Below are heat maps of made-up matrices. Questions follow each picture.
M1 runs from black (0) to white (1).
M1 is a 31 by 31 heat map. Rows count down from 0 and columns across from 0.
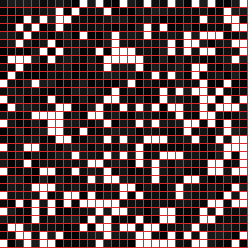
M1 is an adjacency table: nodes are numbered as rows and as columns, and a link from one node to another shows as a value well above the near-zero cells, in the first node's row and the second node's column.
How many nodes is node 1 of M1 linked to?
4
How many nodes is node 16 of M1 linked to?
5
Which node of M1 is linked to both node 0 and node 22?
node 24
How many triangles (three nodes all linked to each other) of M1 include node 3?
8
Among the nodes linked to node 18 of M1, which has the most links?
node 30
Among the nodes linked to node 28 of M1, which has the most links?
node 13
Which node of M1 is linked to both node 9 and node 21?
node 19
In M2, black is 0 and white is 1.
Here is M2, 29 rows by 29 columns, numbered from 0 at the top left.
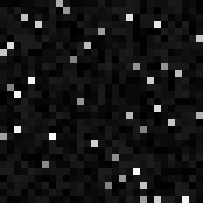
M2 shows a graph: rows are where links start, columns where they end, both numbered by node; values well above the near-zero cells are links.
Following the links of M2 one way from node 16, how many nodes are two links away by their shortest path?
4
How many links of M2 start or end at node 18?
4
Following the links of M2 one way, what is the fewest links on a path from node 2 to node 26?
4
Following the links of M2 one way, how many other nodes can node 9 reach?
12
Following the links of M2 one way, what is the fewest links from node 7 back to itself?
8
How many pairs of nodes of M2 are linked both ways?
1
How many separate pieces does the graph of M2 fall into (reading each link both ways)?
4
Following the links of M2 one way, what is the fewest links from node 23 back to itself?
4
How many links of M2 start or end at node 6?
3
